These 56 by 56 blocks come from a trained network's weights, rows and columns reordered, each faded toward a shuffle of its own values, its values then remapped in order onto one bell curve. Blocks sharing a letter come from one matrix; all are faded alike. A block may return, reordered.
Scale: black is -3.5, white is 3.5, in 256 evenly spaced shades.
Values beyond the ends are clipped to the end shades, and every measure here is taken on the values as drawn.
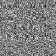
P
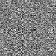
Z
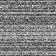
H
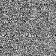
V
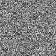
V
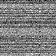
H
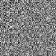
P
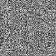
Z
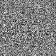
V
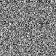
V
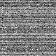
H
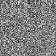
P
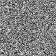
V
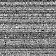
H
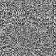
P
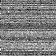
H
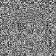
Z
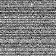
H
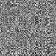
P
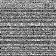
H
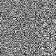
P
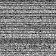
H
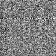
V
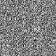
P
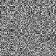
P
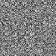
P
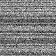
H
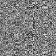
Z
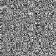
Z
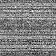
H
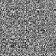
P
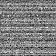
H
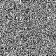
V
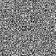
Z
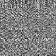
Z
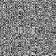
P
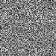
Z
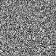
V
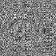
P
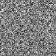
Z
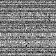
H
